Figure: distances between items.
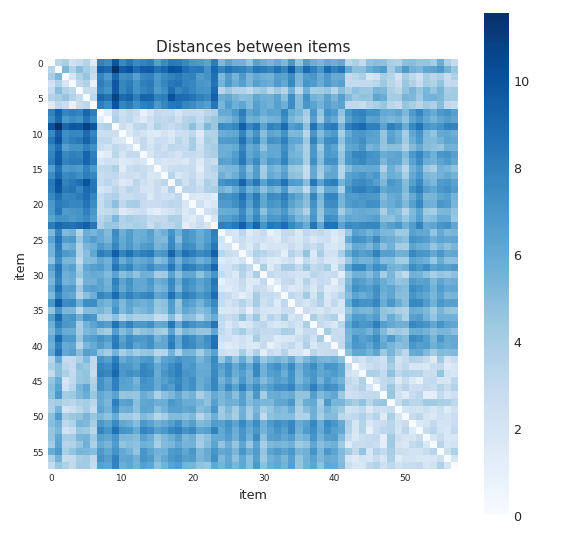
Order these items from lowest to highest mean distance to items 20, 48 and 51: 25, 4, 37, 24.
4, 24, 25, 37
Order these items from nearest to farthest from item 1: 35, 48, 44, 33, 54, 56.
48, 44, 56, 54, 35, 33
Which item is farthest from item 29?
23
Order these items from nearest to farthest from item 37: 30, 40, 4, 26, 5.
40, 26, 30, 4, 5
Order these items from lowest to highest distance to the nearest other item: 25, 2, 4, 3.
3, 25, 2, 4
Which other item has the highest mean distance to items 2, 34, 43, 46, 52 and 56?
9
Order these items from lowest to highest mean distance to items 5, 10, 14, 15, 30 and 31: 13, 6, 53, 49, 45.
13, 49, 53, 45, 6
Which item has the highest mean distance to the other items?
1
